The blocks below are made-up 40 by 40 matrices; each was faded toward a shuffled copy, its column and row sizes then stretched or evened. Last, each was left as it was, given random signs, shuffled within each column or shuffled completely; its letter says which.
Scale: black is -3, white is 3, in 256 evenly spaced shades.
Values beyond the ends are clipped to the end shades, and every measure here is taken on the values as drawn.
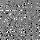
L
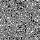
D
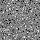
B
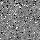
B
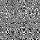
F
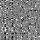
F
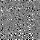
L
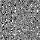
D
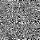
L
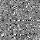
L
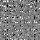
L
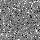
B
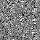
D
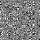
F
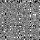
F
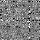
L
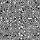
L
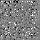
L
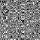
F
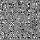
F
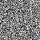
B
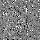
D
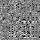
F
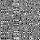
F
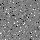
B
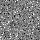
B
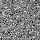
B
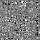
L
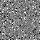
D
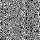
D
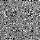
L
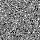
B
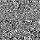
L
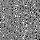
D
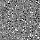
D
